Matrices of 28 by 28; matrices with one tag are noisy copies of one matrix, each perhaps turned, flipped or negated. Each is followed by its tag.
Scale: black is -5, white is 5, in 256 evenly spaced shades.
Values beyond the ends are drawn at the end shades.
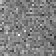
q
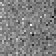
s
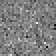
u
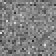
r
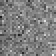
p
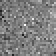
s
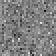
r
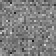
r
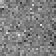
q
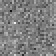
r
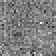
r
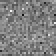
r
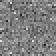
r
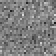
r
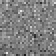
p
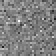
q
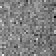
p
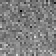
p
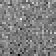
q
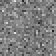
r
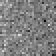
p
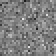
u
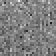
q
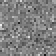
u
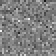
u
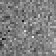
s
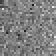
q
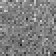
p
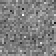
r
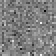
r
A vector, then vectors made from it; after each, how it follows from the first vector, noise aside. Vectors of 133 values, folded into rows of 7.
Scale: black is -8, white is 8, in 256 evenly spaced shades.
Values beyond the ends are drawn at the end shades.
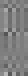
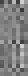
reversed, scaled up.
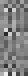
scaled up.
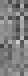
wrapped around, negated, scaled up.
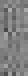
negated.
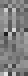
scaled up.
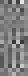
reversed, scaled up.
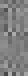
negated.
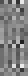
reversed, scaled up.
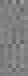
reversed, shrunk.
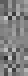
wrapped around, negated, scaled up.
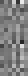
reversed, scaled up.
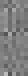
copied.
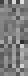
reversed, scaled up.
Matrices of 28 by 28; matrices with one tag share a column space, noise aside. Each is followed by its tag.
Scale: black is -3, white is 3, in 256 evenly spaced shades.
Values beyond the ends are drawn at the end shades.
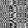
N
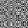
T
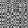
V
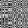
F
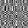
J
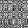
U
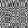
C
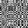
J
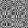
T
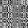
N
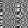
V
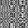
N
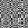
F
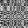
J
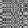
V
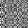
V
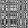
U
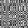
J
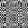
C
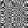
C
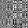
U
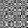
T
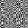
F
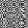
F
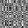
J
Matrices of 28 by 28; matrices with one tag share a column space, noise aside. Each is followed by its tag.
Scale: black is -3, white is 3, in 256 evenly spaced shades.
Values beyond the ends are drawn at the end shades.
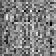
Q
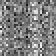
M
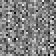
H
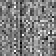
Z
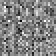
Z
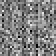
M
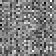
H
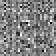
Q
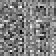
Z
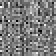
Z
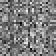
Q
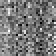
Z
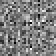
Q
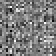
Q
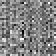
H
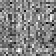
Q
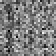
M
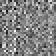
M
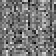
M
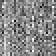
Z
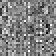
Z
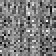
Z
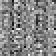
M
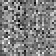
M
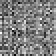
H
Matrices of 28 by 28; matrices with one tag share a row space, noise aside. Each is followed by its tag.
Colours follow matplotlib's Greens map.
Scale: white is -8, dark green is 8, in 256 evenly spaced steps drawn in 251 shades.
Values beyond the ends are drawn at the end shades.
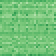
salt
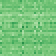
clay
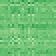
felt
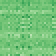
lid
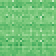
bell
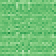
lid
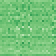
lid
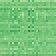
felt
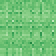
bell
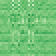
felt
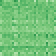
salt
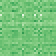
clay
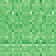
bell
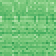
salt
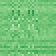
felt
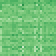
clay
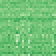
lid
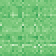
clay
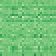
clay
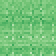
bell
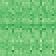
bell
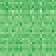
bell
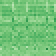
salt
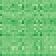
clay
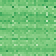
salt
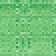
lid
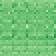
salt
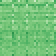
salt
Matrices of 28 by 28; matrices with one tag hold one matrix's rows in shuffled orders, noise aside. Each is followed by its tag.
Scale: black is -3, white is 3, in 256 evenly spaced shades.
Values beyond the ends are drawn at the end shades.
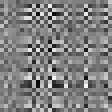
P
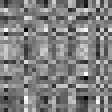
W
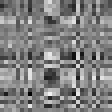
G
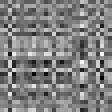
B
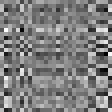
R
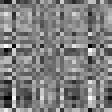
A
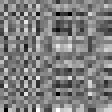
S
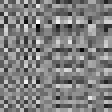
S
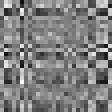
R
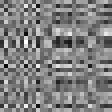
S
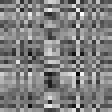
G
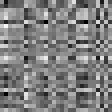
W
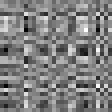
W
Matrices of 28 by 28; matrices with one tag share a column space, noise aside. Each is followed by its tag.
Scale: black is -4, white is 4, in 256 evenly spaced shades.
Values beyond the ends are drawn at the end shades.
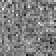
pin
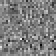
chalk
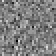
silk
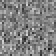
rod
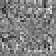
chalk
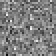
silk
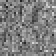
pin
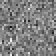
silk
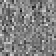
pin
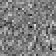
silk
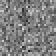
pin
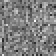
pin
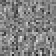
rod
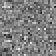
chalk
